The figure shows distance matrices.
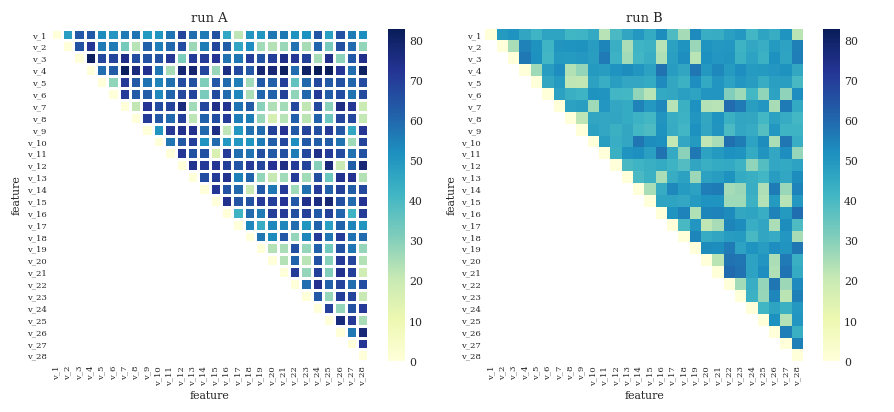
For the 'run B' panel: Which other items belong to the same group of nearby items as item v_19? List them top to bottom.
v_2, v_3, v_13, v_16
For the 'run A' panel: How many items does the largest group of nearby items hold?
10
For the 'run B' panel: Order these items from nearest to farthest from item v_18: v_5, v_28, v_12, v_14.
v_28, v_12, v_5, v_14
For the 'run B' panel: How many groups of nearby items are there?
6
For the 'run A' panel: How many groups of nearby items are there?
7
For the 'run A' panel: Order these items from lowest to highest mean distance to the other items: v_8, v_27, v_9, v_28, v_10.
v_8, v_28, v_10, v_27, v_9
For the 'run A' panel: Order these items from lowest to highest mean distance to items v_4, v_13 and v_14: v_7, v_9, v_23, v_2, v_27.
v_2, v_23, v_7, v_27, v_9
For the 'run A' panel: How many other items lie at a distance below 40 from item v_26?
3
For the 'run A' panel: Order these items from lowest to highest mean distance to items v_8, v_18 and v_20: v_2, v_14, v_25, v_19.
v_2, v_19, v_25, v_14
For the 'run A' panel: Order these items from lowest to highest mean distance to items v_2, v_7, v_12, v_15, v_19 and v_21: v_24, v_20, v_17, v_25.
v_20, v_25, v_17, v_24
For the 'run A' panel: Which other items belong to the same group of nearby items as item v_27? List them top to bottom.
v_10
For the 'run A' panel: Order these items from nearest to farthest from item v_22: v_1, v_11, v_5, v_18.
v_18, v_5, v_1, v_11
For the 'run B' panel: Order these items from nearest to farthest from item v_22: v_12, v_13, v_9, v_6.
v_6, v_9, v_12, v_13
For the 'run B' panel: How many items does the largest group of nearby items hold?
7
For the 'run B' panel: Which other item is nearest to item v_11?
v_1
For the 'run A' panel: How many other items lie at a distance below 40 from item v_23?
9
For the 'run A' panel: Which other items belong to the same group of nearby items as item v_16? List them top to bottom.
v_9
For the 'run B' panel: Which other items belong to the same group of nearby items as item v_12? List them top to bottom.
v_24
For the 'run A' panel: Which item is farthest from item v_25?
v_4
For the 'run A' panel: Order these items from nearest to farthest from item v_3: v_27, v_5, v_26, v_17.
v_26, v_17, v_27, v_5
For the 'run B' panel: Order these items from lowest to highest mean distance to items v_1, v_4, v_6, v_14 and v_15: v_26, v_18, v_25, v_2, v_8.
v_25, v_8, v_18, v_2, v_26
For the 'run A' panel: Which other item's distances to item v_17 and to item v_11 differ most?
v_15
